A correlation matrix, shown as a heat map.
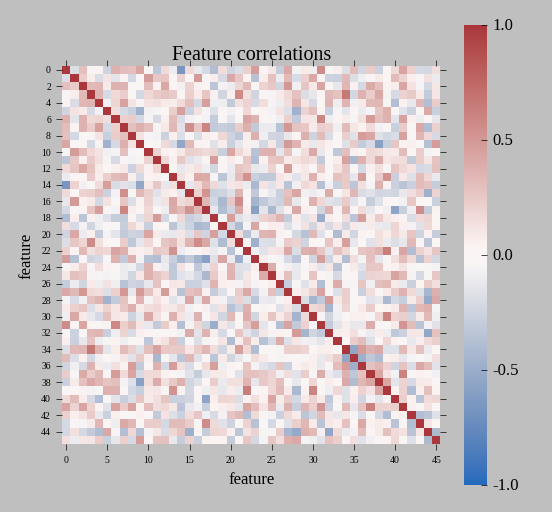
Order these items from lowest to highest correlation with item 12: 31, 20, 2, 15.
20, 15, 31, 2
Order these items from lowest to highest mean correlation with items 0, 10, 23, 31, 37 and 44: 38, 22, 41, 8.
38, 22, 8, 41
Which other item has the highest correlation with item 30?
39
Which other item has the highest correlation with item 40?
25
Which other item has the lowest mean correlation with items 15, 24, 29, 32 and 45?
44
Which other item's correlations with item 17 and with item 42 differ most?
43
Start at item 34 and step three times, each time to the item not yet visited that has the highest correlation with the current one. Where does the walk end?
16
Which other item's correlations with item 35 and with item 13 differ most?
36
